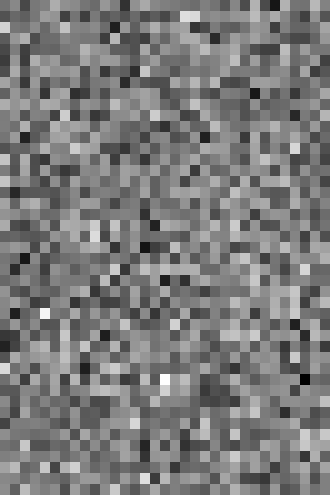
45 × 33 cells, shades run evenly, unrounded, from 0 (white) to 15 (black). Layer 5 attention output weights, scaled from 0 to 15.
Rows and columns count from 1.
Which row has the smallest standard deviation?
20
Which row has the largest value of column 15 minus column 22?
23
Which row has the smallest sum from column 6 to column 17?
36
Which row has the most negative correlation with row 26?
35
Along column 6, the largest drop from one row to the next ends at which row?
12
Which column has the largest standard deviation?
15
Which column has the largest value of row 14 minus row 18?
24
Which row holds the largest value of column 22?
4
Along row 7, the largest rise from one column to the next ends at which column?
32
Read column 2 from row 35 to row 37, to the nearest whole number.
6 10 10
